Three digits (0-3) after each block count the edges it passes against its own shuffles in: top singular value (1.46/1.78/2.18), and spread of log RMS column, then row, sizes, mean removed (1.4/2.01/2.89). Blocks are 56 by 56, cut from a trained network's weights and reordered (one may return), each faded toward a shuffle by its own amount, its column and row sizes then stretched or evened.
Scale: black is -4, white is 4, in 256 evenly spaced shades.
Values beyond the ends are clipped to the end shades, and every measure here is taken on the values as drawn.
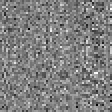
2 2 0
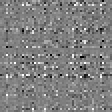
1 2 3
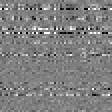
3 0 3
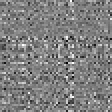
3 2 3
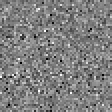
0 0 1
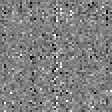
1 2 1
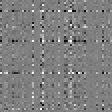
3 3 2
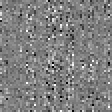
0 3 1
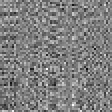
3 2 1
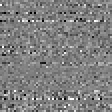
2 0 3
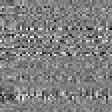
3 0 3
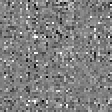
0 2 2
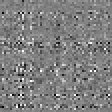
2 2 3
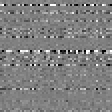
3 0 3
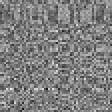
3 0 1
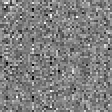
1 2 0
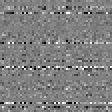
3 1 3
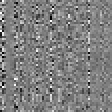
3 3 0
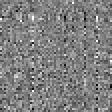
2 2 1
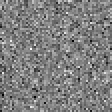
0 1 0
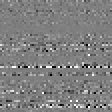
2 0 3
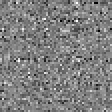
1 1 2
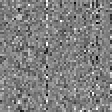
2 2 0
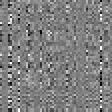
3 3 0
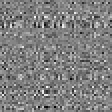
3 1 3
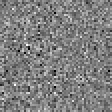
1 1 0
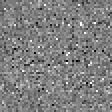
0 0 1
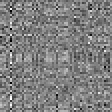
3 2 1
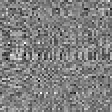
3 0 2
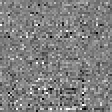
2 1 2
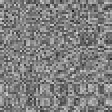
3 0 1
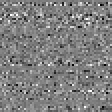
0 0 3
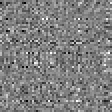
2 1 2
